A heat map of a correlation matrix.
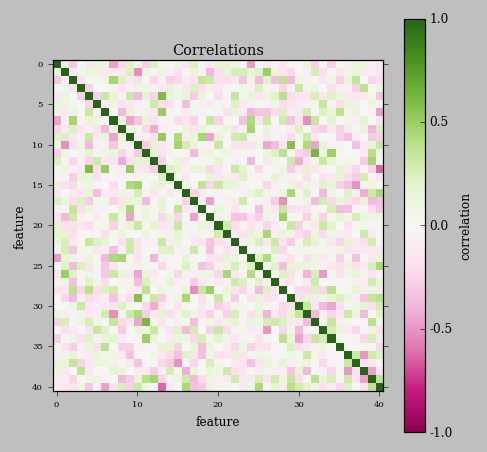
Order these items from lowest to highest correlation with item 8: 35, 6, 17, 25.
6, 35, 17, 25
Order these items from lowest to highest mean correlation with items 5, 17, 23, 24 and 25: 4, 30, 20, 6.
6, 4, 20, 30
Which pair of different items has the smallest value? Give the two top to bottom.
13, 40
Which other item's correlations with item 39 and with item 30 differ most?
12
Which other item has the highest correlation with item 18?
9
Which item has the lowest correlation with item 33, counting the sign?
26
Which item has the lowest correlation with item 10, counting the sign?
1
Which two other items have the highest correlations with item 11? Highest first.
32, 34
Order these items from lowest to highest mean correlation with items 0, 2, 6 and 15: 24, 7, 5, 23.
24, 23, 7, 5
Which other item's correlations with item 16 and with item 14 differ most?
38
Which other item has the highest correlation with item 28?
19
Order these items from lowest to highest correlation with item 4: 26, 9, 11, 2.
2, 26, 11, 9
